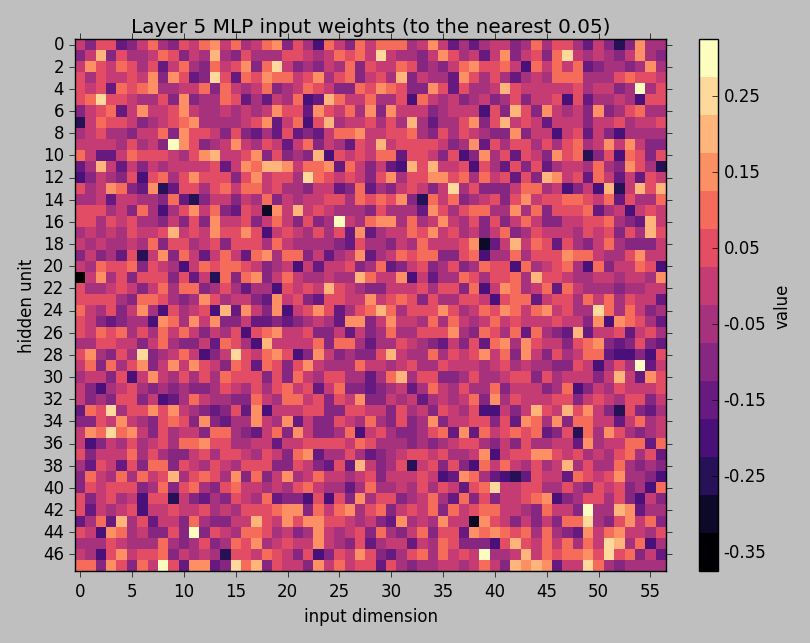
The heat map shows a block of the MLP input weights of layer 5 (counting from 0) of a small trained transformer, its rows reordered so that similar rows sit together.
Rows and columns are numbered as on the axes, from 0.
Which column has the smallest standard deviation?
5
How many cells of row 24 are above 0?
30
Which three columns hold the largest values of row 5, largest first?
2, 24, 10
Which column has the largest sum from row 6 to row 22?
27
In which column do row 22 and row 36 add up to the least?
19
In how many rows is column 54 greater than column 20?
16
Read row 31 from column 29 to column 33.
-0.1 -0.05 0 -0.15 -0.05
